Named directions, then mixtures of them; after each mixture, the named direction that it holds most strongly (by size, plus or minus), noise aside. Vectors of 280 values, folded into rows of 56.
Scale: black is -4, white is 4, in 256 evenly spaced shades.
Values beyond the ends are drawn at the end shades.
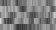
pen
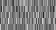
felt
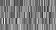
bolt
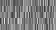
bolt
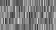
bolt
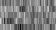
pen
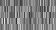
bolt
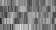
pen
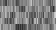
pen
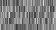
felt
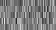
bolt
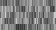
pen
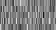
felt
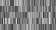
bolt
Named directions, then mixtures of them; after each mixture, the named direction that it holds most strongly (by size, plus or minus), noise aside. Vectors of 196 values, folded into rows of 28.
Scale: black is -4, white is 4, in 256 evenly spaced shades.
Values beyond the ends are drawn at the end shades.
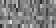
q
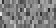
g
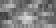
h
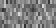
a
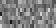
g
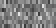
a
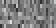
q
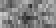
h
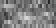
h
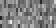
q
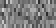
a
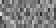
g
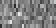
q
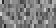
g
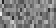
g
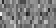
g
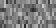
a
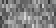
h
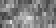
h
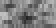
h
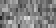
h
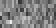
g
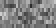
h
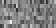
q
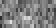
g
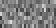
g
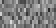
g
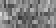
h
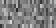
q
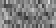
a
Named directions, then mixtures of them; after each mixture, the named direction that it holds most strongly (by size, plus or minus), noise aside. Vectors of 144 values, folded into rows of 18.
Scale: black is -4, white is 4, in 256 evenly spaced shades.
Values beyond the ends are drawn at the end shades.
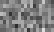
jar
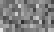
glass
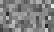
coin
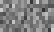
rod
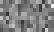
coin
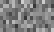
jar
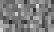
glass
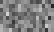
coin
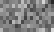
rod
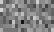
rod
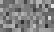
coin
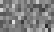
rod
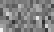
coin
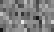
glass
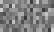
rod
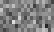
jar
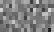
rod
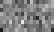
rod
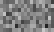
coin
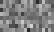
jar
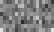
glass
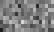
glass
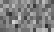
jar
